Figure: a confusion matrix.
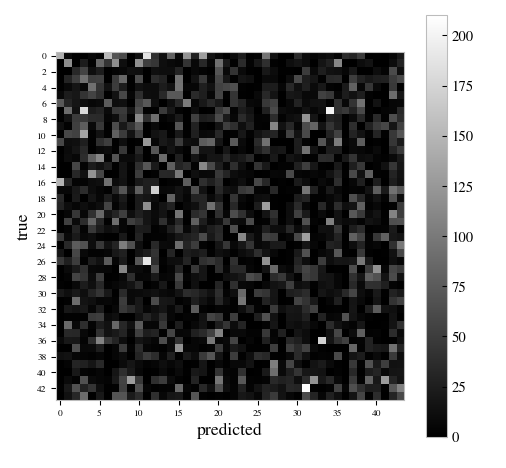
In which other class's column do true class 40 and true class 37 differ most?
15
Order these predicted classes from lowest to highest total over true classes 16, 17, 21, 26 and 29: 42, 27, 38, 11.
27, 38, 42, 11
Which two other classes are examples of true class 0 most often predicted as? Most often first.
11, 6
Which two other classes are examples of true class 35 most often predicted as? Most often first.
20, 38
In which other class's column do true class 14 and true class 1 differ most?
7
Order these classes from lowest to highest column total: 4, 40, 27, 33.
33, 40, 4, 27
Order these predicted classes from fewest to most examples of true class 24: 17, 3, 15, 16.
16, 17, 3, 15
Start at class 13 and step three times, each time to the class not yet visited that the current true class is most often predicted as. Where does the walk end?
31
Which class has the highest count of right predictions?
0
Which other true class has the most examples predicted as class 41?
23
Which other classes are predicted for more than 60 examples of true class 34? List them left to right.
1, 7, 10
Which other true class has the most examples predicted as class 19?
36
